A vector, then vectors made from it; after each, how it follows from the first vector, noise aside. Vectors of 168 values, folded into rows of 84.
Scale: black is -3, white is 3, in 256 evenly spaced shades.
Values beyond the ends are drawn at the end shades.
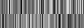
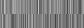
wrapped around, negated, shrunk.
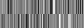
negated, partly zeroed.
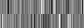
negated, partly zeroed.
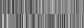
wrapped around, negated, shrunk.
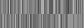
negated, shrunk.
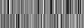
negated, partly zeroed.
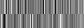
wrapped around, partly zeroed.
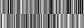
negated.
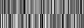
reversed.
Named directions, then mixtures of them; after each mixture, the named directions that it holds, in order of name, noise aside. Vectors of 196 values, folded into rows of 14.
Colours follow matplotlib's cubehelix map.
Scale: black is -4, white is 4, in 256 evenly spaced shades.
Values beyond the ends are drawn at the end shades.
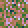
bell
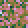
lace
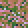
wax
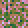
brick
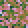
lace.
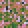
brick, wax.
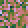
lace.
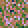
bell.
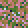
wax.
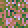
bell.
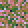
wax.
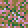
wax.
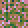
brick.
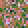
bell.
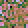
bell, lace.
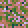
brick, wax.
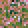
bell, brick.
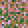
brick, wax.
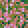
brick.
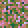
brick, wax.
